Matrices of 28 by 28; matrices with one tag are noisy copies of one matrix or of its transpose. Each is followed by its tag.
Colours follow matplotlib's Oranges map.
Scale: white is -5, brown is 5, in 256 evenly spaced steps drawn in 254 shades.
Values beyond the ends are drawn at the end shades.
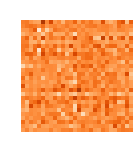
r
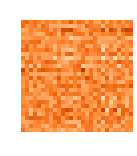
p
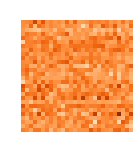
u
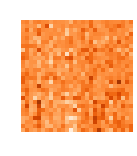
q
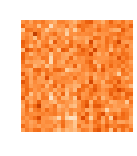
q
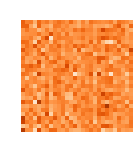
r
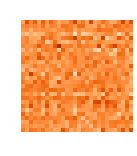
r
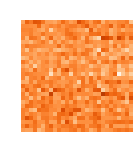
q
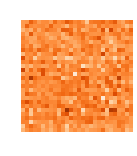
p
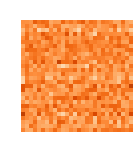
u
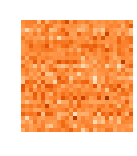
u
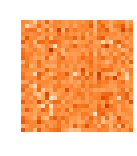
r
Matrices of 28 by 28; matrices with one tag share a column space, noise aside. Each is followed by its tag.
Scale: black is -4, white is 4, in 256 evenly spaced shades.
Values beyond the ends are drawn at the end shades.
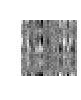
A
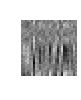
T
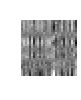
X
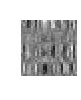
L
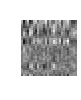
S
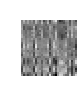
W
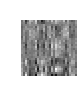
W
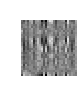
A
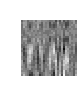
T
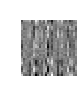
W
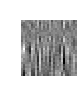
T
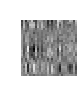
L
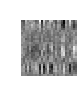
L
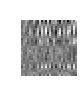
S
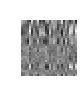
S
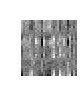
X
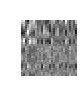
S
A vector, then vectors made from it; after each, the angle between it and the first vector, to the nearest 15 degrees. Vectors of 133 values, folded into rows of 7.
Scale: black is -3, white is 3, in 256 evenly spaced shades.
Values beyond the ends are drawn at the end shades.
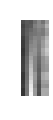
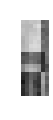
90 degrees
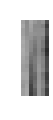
150 degrees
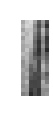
120 degrees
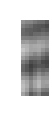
105 degrees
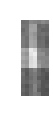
90 degrees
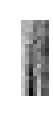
165 degrees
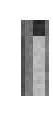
75 degrees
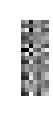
60 degrees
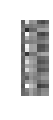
75 degrees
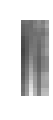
30 degrees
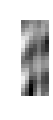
135 degrees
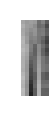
165 degrees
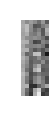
135 degrees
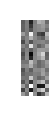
75 degrees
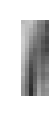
150 degrees
